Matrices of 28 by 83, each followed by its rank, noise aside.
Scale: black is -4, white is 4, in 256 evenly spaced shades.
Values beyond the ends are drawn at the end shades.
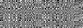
three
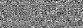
six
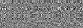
five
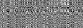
three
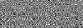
five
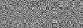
four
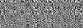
four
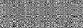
six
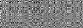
three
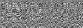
six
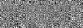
six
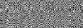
four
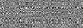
five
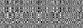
three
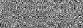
six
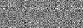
six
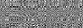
three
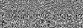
six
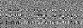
three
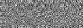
six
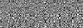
four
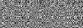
six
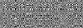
four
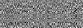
six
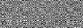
four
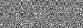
four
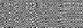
four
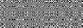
four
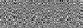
four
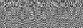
four
